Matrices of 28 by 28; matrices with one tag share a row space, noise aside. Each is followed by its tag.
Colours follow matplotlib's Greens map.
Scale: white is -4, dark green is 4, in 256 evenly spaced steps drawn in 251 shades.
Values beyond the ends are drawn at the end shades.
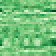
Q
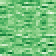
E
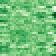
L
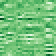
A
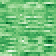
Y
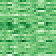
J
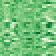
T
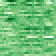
Y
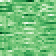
E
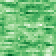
Y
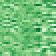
T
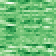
Y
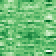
A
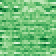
Q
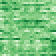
Q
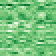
J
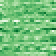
Q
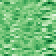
T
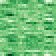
Y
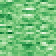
E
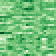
E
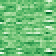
A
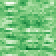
Y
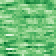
Y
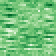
Y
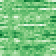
Q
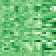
T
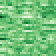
E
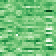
A
